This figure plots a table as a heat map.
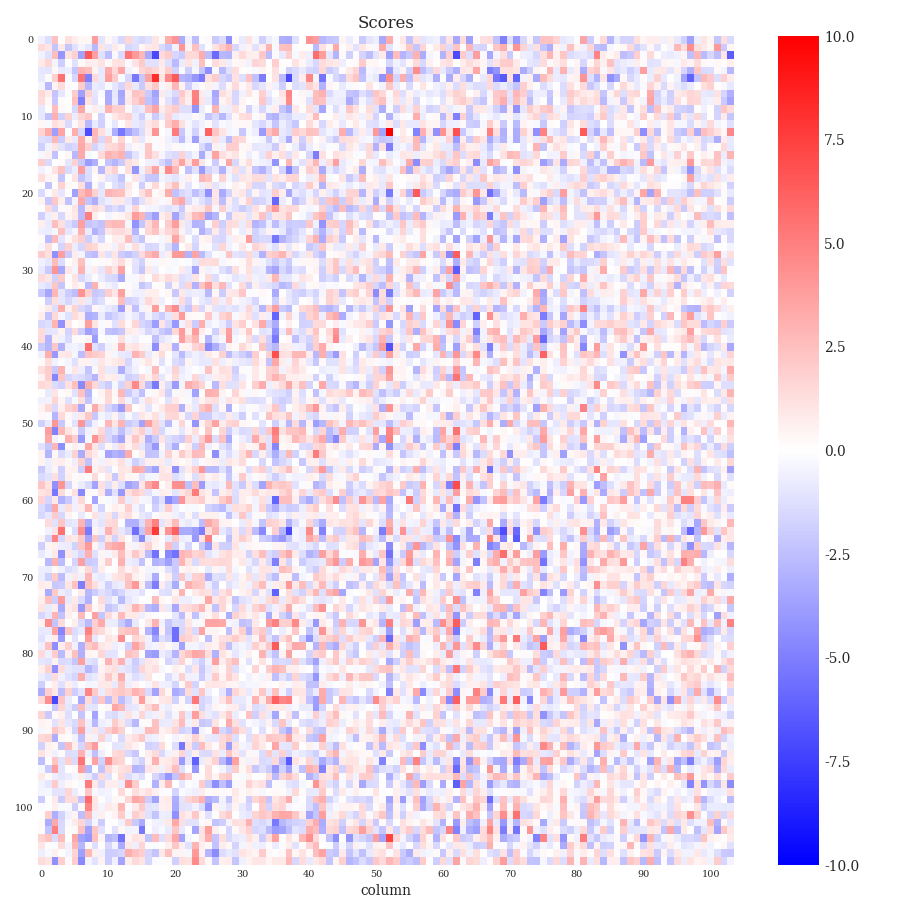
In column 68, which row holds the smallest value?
5
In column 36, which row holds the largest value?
86
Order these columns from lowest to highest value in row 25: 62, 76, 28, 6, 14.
14, 76, 62, 28, 6
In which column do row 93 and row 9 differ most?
71
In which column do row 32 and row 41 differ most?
35
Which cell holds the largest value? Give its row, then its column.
12, 52
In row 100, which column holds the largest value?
7
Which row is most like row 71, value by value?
45
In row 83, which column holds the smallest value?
41
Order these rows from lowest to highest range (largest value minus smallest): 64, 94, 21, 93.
93, 21, 94, 64
